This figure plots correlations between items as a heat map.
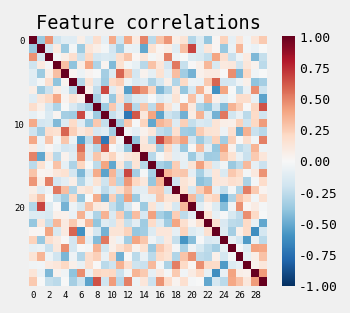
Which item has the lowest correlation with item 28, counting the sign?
23
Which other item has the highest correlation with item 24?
9
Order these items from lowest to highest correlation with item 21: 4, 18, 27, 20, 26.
26, 20, 4, 18, 27
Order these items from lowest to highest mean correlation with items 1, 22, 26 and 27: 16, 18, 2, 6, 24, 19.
24, 6, 2, 16, 18, 19
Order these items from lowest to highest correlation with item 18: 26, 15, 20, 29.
26, 20, 29, 15
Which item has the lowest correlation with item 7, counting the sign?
29
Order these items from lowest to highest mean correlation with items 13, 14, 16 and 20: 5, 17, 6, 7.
5, 7, 6, 17
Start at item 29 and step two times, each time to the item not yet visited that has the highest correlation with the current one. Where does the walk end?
12
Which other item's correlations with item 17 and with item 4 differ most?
11
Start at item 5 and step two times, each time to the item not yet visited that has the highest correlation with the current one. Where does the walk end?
2
